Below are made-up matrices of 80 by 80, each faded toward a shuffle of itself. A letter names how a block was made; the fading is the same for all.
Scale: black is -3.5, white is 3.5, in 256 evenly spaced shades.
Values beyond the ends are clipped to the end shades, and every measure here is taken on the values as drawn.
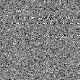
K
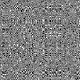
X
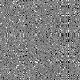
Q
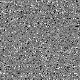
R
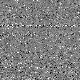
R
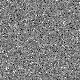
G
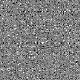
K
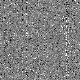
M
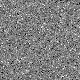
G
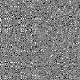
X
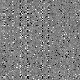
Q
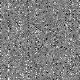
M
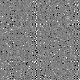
Q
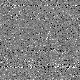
R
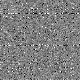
K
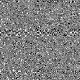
K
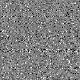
K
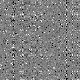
Q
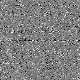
R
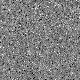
G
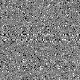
K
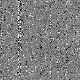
M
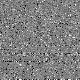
R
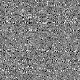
K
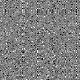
X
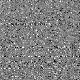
K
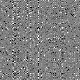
Q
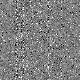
M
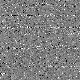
R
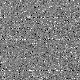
R
